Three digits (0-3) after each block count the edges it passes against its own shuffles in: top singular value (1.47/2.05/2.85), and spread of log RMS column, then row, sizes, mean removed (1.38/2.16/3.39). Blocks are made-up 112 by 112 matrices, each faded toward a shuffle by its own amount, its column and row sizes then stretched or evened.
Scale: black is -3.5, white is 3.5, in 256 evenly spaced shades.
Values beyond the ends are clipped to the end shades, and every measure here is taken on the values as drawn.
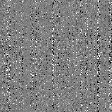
0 3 1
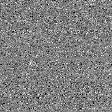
0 0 2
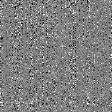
0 3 1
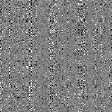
2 3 1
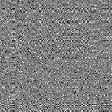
3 1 2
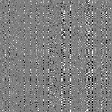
3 3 1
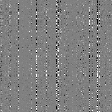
3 3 1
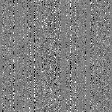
1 3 0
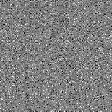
2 0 1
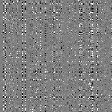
3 3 2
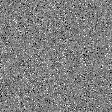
0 1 0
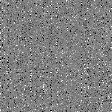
0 2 0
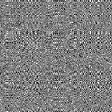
3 2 2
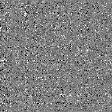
0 2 2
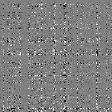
1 3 3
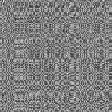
3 0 2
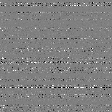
2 1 3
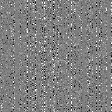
2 3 0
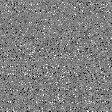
0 0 2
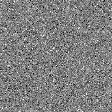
1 1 0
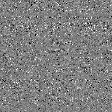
0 1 2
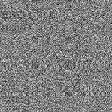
2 0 1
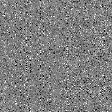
1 2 0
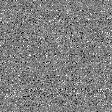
0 0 2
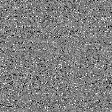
0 0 2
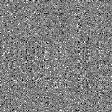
2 1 1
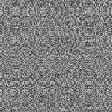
3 0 1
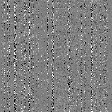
2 3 0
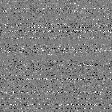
0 0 3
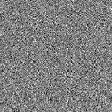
2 1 0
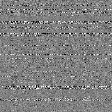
2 1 3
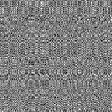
3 0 2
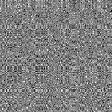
3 1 1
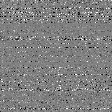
0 0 3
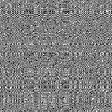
3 0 2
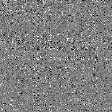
1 2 2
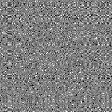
3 0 2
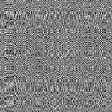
3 2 2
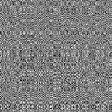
3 1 2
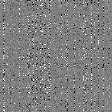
1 3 2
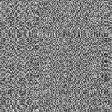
3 2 1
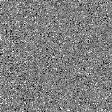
1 1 1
